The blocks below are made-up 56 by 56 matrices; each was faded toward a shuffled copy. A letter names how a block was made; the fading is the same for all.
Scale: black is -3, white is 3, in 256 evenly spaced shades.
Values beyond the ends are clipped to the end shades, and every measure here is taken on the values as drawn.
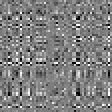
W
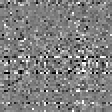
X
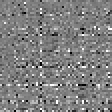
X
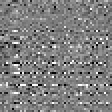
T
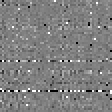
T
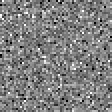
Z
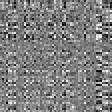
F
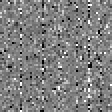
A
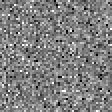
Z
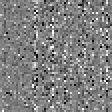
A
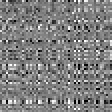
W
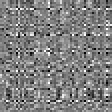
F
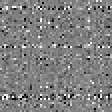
X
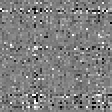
X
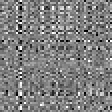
F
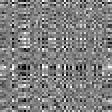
W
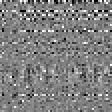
T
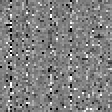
A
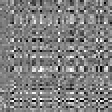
W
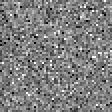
Z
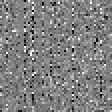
A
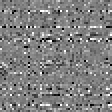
X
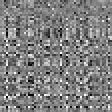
F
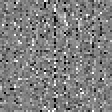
A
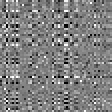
W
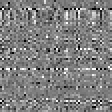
T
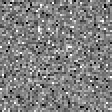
Z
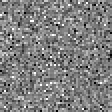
Z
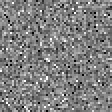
Z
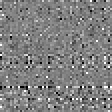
X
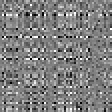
W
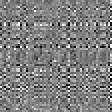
W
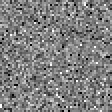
Z
